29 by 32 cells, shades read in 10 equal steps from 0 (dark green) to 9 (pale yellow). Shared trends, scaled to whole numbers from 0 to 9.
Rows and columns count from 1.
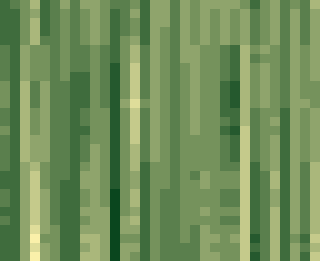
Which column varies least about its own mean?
18
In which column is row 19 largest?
25
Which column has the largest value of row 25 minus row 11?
4
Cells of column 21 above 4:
12
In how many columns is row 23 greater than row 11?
9
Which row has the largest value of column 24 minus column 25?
1
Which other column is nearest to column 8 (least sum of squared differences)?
29
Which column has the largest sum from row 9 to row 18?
14
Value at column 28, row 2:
5
